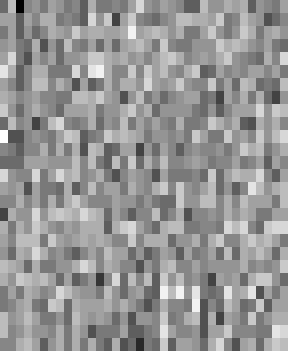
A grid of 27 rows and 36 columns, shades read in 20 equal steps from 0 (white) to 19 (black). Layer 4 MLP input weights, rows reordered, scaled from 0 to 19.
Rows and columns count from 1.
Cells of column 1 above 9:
7
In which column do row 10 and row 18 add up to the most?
32
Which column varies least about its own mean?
24
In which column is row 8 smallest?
13
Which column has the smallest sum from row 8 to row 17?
33
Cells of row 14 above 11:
3
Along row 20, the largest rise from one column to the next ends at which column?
30
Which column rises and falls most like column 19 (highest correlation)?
17
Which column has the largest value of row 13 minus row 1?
18
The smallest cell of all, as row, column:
11, 1
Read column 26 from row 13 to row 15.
8 11 7
